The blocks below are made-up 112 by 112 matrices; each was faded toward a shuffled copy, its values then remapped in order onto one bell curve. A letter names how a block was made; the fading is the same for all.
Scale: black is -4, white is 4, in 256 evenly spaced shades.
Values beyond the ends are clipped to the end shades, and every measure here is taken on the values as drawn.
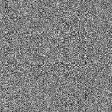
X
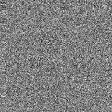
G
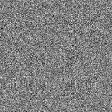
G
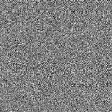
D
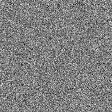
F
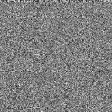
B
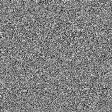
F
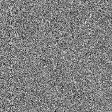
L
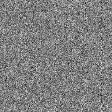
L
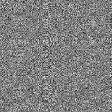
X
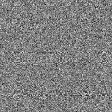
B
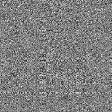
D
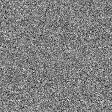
F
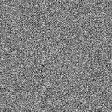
G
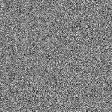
G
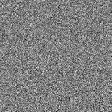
G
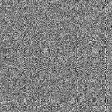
X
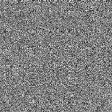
B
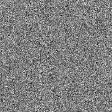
L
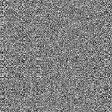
X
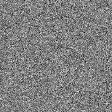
L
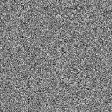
G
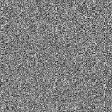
X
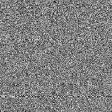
B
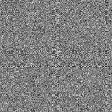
D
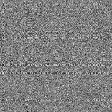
D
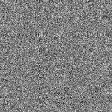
G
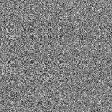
X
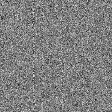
L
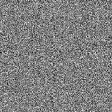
G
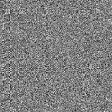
X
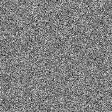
L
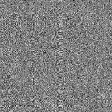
X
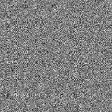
X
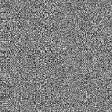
X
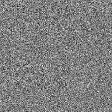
G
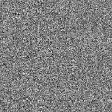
B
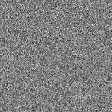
G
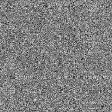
B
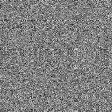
B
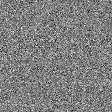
F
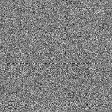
B
